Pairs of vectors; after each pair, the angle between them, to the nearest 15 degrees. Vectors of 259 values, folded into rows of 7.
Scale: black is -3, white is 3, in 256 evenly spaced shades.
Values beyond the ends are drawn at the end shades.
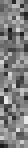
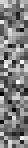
120 degrees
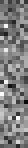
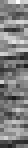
105 degrees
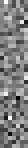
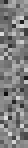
135 degrees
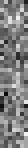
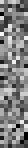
105 degrees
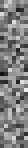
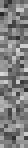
165 degrees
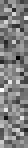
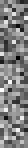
15 degrees
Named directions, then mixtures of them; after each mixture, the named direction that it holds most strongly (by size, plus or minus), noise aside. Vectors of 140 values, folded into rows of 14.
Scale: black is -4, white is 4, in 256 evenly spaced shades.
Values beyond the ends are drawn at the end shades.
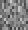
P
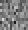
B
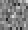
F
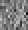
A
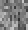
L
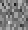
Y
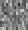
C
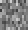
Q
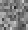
L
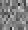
P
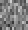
P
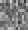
Q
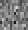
B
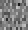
F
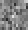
F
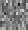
C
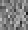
A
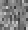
L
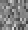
P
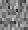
B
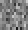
F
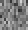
P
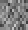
P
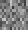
P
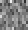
Q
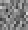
A
